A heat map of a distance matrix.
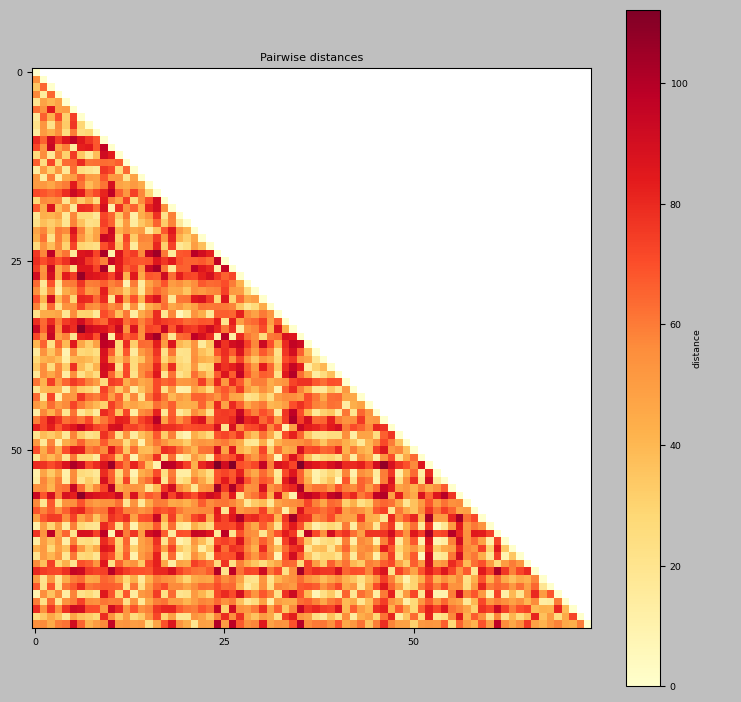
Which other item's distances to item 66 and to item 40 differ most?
54
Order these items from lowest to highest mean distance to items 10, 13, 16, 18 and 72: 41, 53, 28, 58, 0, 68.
53, 0, 28, 68, 41, 58
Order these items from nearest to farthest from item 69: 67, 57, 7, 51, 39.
51, 7, 39, 67, 57
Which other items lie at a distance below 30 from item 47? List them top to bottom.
25, 33, 58, 66
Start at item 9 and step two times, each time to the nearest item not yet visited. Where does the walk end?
44
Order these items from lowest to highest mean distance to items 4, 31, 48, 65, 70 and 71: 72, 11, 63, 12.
72, 12, 63, 11
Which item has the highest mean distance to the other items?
52
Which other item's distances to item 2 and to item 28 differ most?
12
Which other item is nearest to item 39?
36
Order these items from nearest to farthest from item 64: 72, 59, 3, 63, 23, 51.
51, 23, 72, 63, 59, 3
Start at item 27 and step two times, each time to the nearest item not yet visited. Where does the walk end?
56
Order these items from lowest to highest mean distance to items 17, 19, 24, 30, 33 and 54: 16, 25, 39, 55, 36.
39, 36, 25, 55, 16
